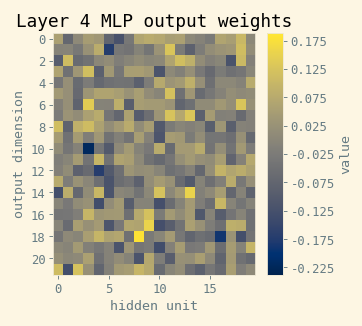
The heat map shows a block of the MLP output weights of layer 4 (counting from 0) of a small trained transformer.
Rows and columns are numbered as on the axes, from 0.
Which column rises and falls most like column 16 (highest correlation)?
18
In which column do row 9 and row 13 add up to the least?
5
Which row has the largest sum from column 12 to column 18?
0
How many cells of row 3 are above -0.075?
18
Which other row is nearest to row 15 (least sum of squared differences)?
3
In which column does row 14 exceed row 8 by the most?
10
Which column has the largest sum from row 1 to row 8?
11
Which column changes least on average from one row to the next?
15
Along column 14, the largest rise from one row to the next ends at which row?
17
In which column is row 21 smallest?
1
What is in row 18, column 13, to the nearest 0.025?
-0.075
